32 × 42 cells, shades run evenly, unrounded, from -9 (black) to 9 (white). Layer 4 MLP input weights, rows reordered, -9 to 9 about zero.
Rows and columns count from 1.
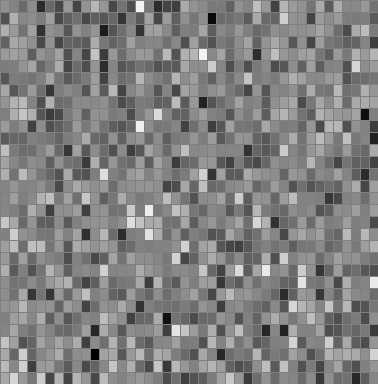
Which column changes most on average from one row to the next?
10
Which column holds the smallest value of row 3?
12
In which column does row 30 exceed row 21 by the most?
3
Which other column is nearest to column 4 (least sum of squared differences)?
36
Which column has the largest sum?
1
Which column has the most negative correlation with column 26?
4
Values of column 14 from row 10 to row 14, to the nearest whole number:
0 -3 -2 1 -1
